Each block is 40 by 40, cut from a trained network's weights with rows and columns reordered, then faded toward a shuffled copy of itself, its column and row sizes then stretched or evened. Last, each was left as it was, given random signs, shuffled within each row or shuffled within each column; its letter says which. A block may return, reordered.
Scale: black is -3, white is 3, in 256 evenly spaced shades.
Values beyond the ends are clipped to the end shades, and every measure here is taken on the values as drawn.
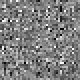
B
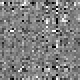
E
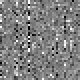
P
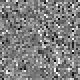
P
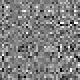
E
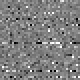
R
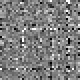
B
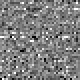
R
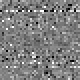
R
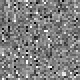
P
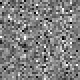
P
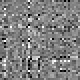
E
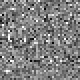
R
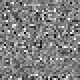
R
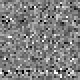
R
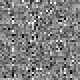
P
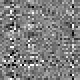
E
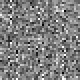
P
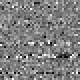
R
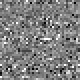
R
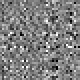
E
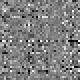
B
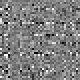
E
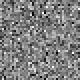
P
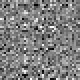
E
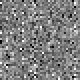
P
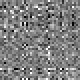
E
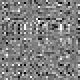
E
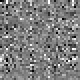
B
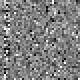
P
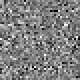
R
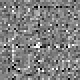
B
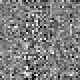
B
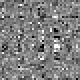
E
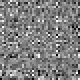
E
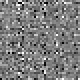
B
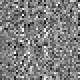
P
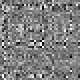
E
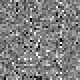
P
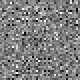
E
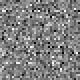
R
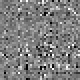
B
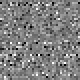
R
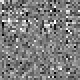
B
